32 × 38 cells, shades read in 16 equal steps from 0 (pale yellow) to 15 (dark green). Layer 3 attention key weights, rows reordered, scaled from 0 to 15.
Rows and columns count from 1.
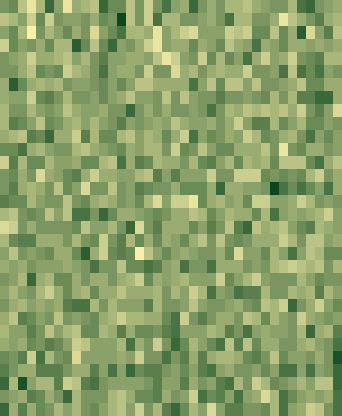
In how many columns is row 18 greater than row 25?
16
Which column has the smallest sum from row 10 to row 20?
20
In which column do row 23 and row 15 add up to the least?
10
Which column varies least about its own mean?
7
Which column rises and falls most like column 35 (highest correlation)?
22
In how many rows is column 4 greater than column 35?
13
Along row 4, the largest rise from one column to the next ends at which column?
9
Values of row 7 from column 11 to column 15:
8 9 7 9 7
